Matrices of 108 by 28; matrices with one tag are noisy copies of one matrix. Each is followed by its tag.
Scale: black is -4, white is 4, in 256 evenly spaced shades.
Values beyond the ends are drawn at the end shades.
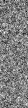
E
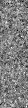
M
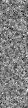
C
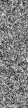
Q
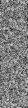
C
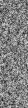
E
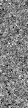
E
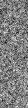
E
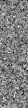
Q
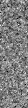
C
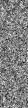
Q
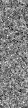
C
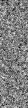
Q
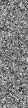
Q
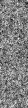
M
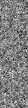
M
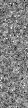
E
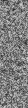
Q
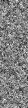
Q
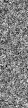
E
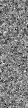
E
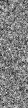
Q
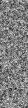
C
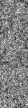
M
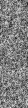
M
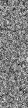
Q
